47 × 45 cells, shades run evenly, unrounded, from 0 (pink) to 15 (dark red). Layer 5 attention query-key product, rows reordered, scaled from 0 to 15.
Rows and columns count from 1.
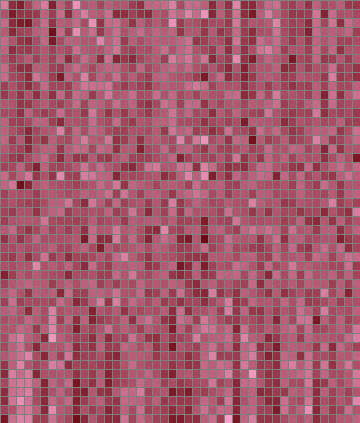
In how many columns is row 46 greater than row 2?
22
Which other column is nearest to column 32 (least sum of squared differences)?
2
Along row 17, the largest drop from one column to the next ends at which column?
42
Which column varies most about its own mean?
26
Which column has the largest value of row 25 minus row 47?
29
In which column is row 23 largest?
11
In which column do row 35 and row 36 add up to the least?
7
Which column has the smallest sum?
45
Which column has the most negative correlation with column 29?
1
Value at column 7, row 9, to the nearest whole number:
10
